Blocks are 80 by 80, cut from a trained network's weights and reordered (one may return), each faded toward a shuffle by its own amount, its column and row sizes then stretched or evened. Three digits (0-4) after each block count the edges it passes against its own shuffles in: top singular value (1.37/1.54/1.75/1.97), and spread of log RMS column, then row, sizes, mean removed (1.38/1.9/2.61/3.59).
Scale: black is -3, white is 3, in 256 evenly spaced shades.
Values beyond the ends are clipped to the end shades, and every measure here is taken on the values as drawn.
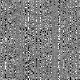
2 4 1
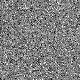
2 0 0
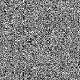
3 1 0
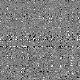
1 2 3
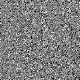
1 2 0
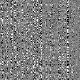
4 4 0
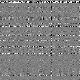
3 1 4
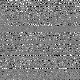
1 0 4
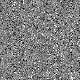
1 2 0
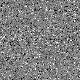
0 0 1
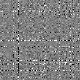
2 2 3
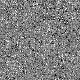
2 1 0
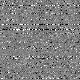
3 0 3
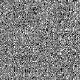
2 2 0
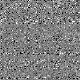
0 2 3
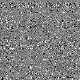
0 2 3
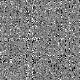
1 3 1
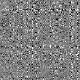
3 3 3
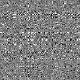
3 2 3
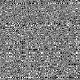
3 1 3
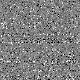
1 1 2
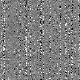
0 4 0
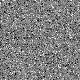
0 0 0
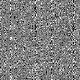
4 3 0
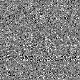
3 1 2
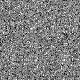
1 0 0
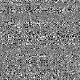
2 1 3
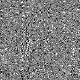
0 2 1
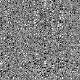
1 2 1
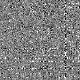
2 2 2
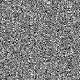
2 1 0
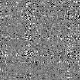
0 3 3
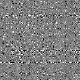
3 2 3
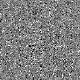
0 2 0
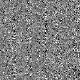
0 3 0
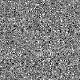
1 1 1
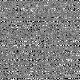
1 1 4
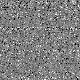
0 0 2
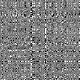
4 3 3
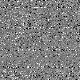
0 0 3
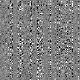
3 4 2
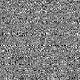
3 0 3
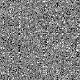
2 2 0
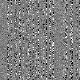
0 4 0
